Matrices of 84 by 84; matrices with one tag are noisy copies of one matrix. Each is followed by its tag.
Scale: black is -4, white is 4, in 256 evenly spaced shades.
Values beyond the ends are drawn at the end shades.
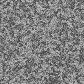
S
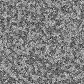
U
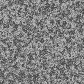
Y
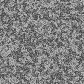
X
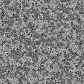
X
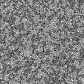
S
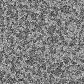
U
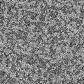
U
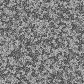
X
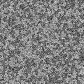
S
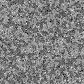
Y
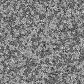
S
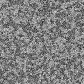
Y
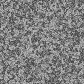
S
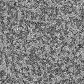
U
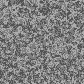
Y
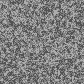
Y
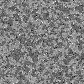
X
